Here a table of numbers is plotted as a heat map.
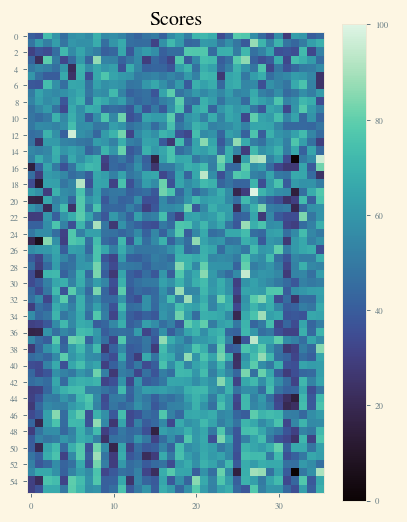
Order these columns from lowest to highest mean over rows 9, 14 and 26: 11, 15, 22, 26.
26, 15, 22, 11
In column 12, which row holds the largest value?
4
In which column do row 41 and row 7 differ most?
10
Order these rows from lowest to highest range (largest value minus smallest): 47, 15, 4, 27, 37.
27, 4, 47, 37, 15
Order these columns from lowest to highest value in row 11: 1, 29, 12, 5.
12, 1, 29, 5
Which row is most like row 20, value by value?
36
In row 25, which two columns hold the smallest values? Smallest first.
1, 0
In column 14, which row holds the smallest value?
51
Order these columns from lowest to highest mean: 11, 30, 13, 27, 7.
13, 7, 30, 11, 27
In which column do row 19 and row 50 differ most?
32
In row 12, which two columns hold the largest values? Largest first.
5, 11
